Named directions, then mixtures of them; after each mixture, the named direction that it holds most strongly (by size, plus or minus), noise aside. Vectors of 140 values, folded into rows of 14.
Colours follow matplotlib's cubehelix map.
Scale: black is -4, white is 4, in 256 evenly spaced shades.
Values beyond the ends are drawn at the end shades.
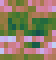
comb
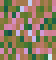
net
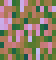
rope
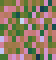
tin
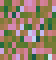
net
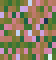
net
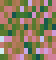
tin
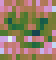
comb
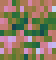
comb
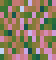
net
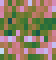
comb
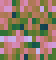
comb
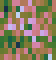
net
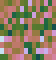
tin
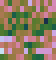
comb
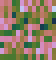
rope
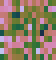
rope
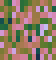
rope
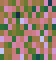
tin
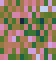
tin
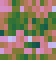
comb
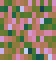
net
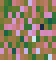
net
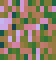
rope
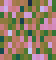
net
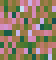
net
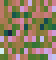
net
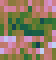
comb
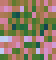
comb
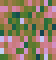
tin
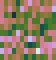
comb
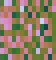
rope
